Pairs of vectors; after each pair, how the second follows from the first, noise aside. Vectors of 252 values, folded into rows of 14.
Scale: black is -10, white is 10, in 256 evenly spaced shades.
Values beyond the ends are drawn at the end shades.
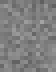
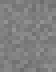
shrunk.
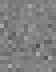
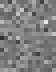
wrapped around, negated, scaled up.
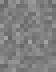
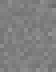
reversed, shrunk.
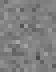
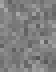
wrapped around, negated.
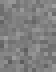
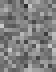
wrapped around, negated, scaled up.
